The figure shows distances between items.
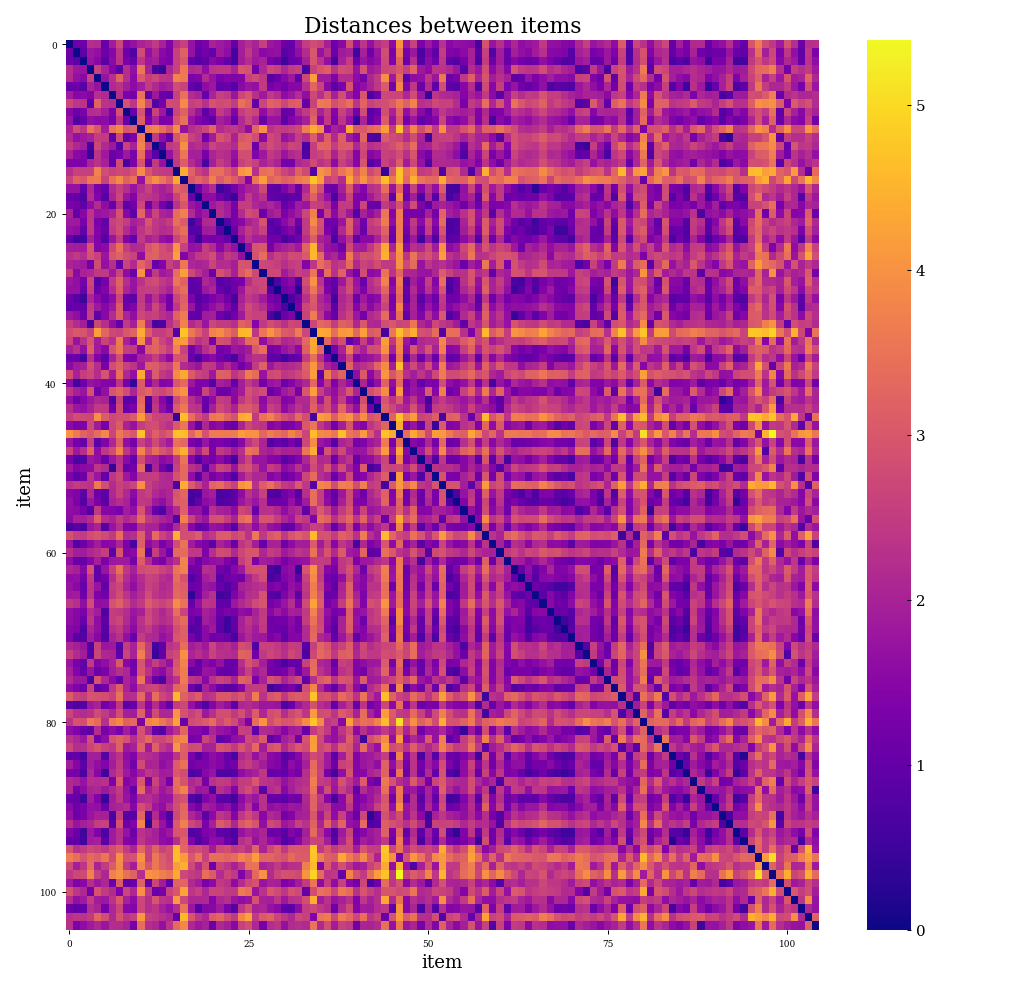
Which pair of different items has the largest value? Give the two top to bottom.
46, 98
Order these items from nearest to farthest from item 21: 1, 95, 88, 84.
84, 1, 88, 95
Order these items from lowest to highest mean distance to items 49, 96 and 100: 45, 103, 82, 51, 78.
78, 51, 45, 82, 103
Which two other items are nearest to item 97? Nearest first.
48, 20
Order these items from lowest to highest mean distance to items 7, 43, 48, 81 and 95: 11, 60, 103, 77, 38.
11, 60, 77, 38, 103
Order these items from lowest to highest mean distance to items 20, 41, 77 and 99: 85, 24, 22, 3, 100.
85, 22, 24, 3, 100
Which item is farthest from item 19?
98
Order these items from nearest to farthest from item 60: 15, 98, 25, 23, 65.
23, 65, 25, 15, 98
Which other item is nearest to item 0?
57
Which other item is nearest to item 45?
51
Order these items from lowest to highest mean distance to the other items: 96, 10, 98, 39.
39, 10, 98, 96
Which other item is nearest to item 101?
95
